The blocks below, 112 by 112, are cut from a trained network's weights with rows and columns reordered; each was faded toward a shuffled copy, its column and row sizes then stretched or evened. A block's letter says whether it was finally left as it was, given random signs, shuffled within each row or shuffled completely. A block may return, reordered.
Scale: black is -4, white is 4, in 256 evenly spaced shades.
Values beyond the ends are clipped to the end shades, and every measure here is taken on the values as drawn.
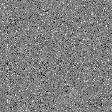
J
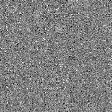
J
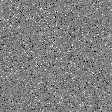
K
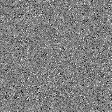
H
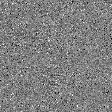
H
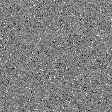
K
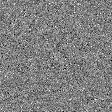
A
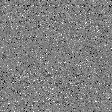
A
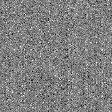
J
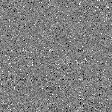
J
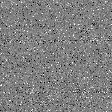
A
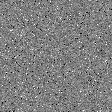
K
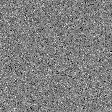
K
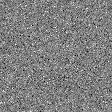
K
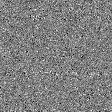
A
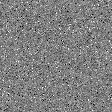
K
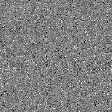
J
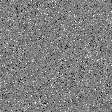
K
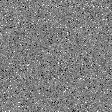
A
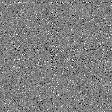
J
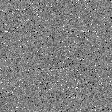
A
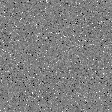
A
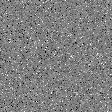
K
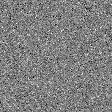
K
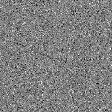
J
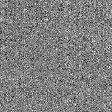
J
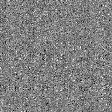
J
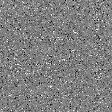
J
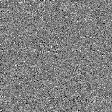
J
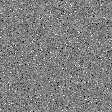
K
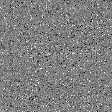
J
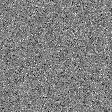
K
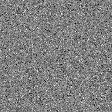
A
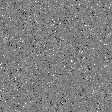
K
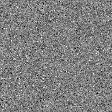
H
